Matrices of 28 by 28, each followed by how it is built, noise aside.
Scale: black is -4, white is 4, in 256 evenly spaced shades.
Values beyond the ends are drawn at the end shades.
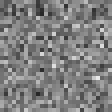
blocks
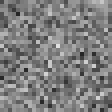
noise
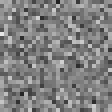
noise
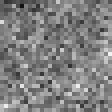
smooth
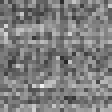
blocks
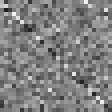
diagonal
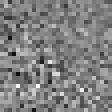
lower triangular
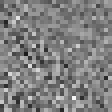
lower triangular
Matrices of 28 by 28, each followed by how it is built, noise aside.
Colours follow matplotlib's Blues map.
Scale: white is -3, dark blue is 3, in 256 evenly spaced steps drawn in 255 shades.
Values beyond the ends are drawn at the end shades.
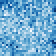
smooth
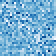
block diagonal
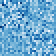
block diagonal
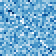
diagonal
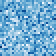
noise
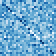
diagonal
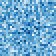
noise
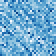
Toeplitz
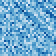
Toeplitz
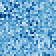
block diagonal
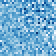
upper triangular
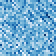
Toeplitz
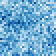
smooth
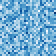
repeating rows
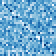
diagonal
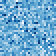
block diagonal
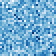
diagonal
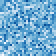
noise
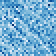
Toeplitz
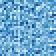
repeating rows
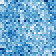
smooth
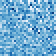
upper triangular
